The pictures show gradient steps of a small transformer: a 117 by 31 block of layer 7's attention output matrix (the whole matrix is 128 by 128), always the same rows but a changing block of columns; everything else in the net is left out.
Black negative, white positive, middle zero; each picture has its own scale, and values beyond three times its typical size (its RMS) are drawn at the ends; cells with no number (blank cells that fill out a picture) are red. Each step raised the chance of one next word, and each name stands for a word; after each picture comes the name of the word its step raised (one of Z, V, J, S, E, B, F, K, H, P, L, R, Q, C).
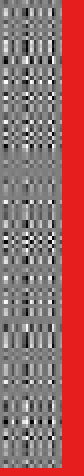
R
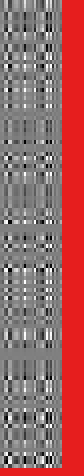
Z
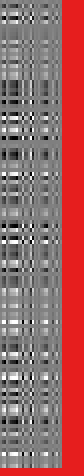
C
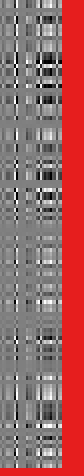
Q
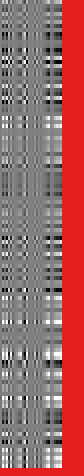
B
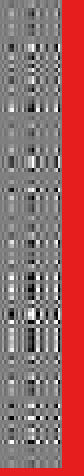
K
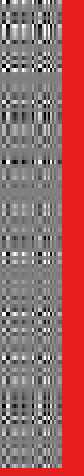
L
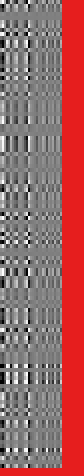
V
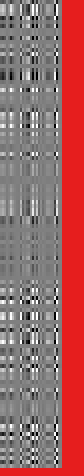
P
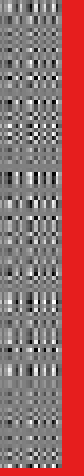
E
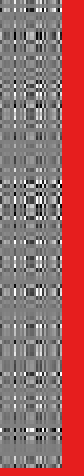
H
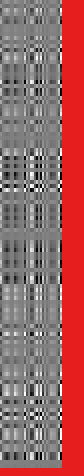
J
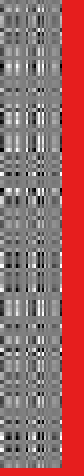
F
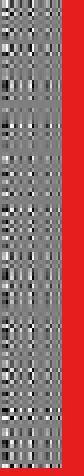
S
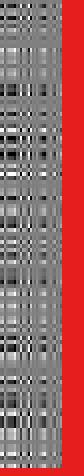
C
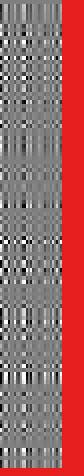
V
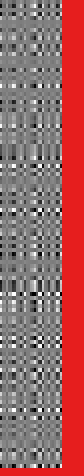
S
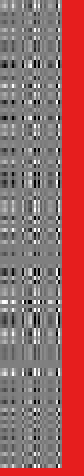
E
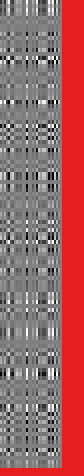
E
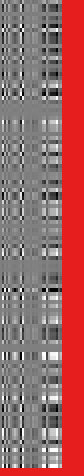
B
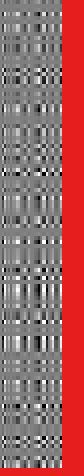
K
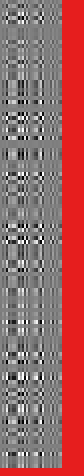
C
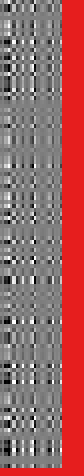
V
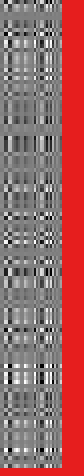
V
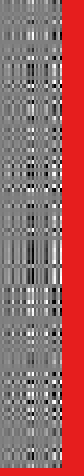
J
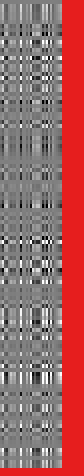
V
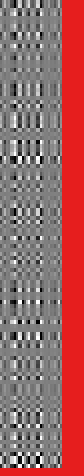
Z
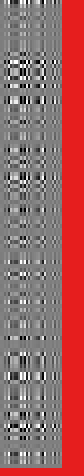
Q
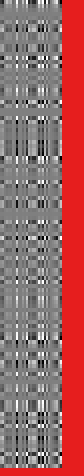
Z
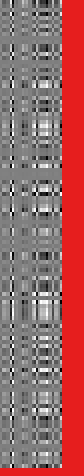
S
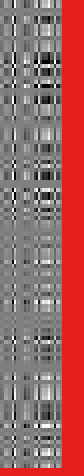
Q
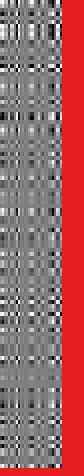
L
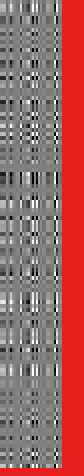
E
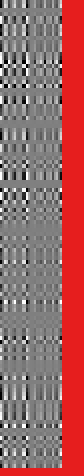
Q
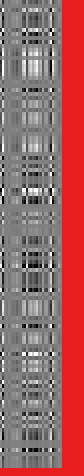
F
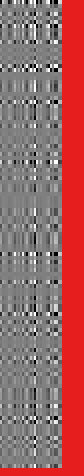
L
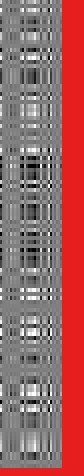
J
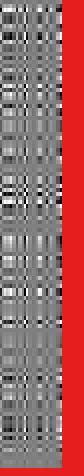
H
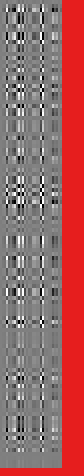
H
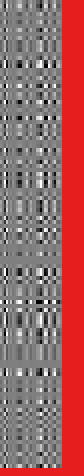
E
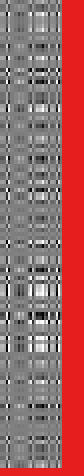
K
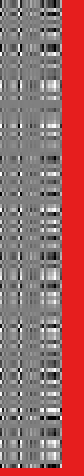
S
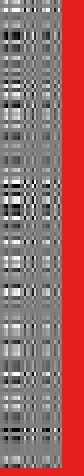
H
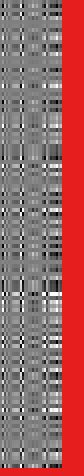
S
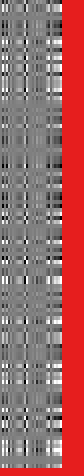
V
